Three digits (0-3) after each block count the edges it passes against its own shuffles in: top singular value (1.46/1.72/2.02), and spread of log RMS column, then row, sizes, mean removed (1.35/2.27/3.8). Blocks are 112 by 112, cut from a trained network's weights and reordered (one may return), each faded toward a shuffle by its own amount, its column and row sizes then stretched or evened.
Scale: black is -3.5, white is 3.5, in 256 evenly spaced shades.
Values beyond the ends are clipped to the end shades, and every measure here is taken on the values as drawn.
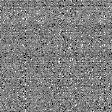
1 2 0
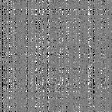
3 3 2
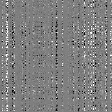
3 3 2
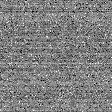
2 0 0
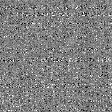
0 0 2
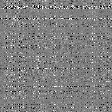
1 2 3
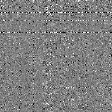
2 2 2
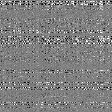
2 1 3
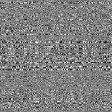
3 0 3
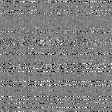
1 0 3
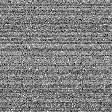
3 0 0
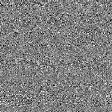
1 0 2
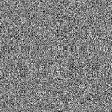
2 1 1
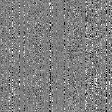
1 3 1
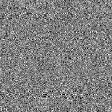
2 0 2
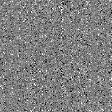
0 2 1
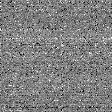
1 1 1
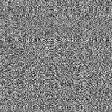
3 0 2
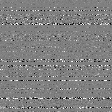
2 0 3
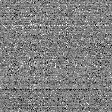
2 1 1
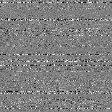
1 0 3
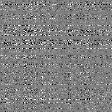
0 2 3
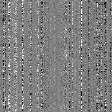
3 3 1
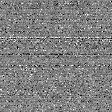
2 0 2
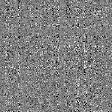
0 2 2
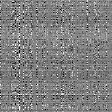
3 3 1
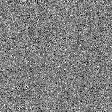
0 0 1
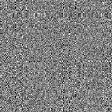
3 2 1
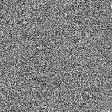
3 1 0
